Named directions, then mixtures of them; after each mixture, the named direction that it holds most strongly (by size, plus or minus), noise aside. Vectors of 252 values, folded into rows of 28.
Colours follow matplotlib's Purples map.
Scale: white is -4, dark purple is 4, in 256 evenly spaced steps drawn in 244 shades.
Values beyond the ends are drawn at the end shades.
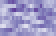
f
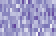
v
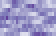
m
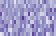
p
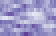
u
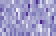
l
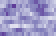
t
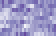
m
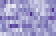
t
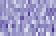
p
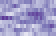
u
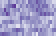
t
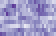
t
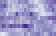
t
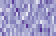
l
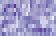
l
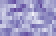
f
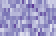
v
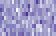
l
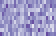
p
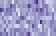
l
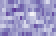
f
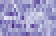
u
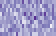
v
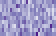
v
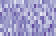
p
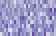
p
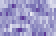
t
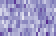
p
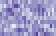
v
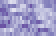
f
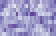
t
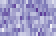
v
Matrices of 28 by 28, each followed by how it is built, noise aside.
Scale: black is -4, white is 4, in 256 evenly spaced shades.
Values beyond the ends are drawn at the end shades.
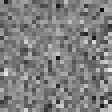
uneven columns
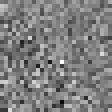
lower triangular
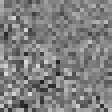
lower triangular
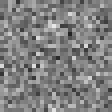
noise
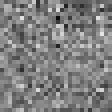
low rank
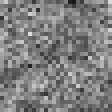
smooth
